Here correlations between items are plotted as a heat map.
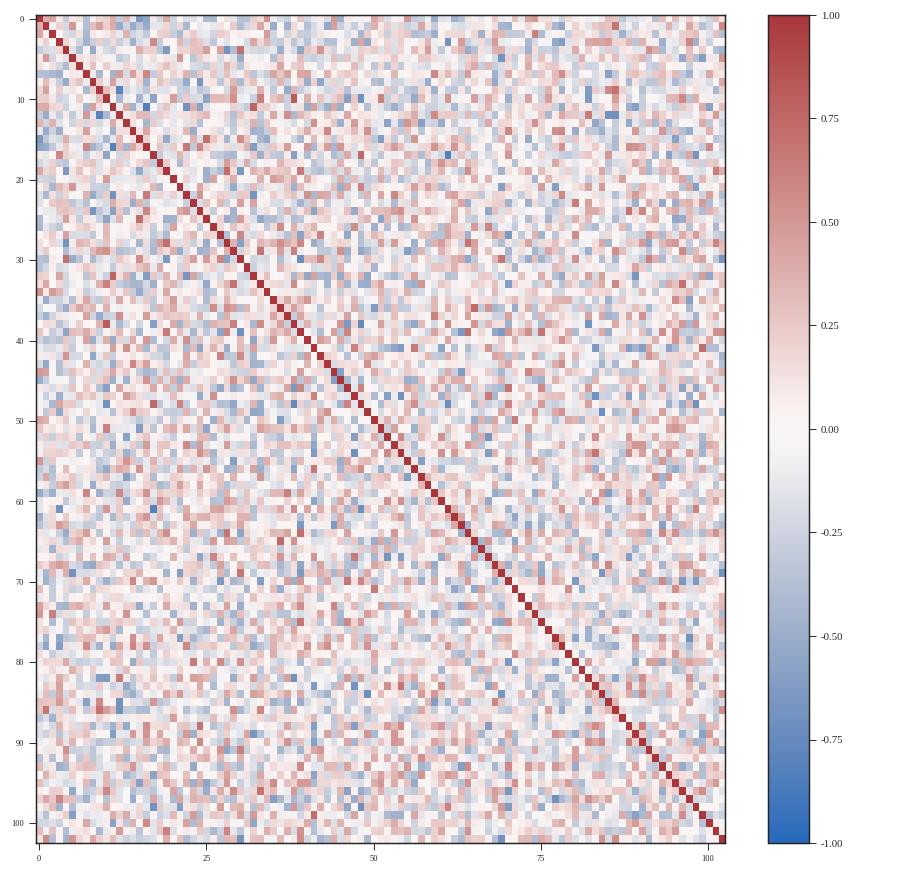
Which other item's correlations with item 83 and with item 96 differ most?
99
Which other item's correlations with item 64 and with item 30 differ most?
39
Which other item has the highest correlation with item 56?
41
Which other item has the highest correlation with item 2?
74
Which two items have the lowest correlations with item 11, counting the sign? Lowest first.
16, 22
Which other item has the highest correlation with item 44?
73
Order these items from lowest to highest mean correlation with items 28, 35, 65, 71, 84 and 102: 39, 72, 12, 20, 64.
12, 72, 20, 64, 39
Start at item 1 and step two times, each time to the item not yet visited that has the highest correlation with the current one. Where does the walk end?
9
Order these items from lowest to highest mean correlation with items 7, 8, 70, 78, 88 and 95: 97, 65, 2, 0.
97, 2, 0, 65
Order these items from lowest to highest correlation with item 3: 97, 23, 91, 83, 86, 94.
94, 91, 86, 23, 83, 97
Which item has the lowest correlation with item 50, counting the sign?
36
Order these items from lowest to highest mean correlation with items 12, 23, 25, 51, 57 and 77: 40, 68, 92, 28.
68, 28, 40, 92
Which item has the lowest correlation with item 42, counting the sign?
8
